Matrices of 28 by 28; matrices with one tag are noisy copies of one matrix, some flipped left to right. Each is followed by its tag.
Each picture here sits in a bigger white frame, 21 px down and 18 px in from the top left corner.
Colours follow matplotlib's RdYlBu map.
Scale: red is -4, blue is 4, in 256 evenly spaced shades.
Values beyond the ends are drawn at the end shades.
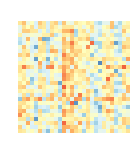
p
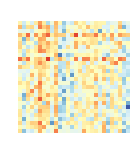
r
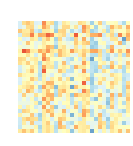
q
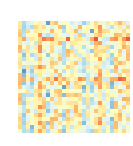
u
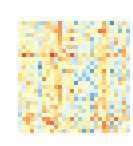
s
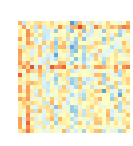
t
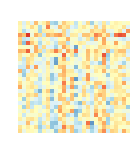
q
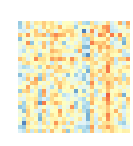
r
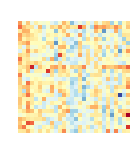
t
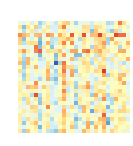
q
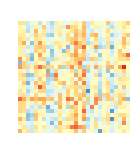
p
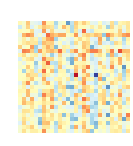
q
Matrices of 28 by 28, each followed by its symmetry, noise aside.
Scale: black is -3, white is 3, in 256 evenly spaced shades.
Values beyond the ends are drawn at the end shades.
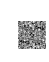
same after a half turn.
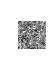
no symmetry.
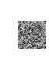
symmetric across the other diagonal.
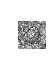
symmetric.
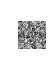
same after a half turn.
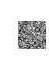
symmetric across the other diagonal.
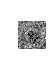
symmetric.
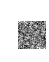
same after a half turn.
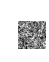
no symmetry.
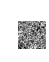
symmetric across the other diagonal.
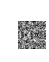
mirrored top to bottom.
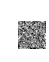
antisymmetric.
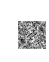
same after a half turn.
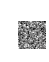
antisymmetric.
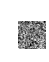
no symmetry.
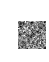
symmetric.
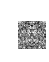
mirrored left to right.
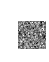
same after a half turn.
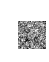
symmetric across the other diagonal.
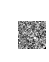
symmetric.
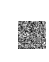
antisymmetric.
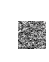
no symmetry.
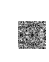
mirrored top to bottom.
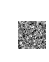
antisymmetric.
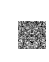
mirrored left to right.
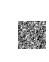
no symmetry.
